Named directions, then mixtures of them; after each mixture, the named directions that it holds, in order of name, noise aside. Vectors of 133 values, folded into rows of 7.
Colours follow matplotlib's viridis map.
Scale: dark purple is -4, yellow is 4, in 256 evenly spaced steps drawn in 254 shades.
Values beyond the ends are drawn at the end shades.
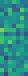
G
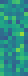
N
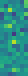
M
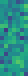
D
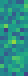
D, M.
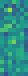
G, M, N.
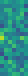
D, G, N.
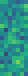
D.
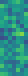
G, N.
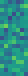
D, M.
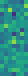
D, M.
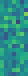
M, N.
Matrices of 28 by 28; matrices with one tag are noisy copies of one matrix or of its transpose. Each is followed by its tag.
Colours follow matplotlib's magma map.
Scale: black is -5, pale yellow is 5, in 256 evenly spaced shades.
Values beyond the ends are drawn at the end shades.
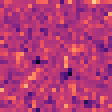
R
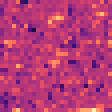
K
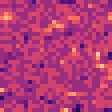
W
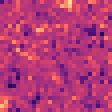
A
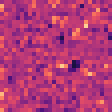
R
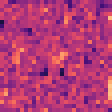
K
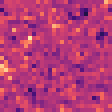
A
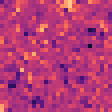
A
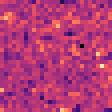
W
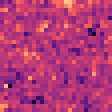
A
